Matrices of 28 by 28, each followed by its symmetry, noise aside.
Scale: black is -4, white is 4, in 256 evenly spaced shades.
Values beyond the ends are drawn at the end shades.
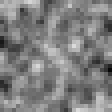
same after a half turn.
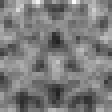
mirrored left to right.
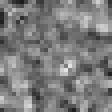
symmetric.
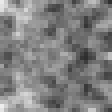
mirrored top to bottom.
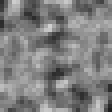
same after a half turn.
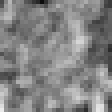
no symmetry.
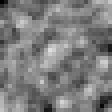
symmetric.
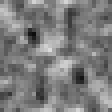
same after a half turn.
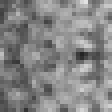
mirrored top to bottom.
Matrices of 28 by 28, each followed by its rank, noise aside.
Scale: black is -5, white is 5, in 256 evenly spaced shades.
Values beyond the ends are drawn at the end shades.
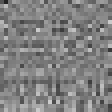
four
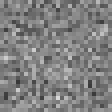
six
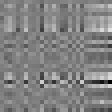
one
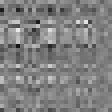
two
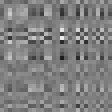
one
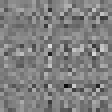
three
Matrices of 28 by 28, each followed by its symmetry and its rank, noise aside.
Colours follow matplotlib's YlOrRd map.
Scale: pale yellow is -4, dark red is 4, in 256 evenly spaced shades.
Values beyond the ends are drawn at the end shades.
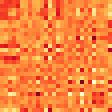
symmetric, rank three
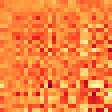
no symmetry, rank three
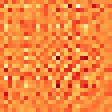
symmetric, rank three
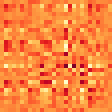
no symmetry, rank two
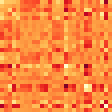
symmetric, rank two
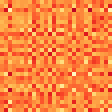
symmetric, rank two
